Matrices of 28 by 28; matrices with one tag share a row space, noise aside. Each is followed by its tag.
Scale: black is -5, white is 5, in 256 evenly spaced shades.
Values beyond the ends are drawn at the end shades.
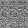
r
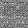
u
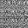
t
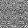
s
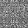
t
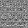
r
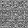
r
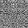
t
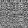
s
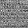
u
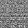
r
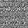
t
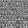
u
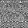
s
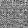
s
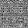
s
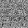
r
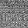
t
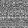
s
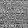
u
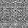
r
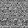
r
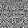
s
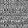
u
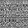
u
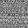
t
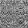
s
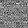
u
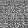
t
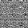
s
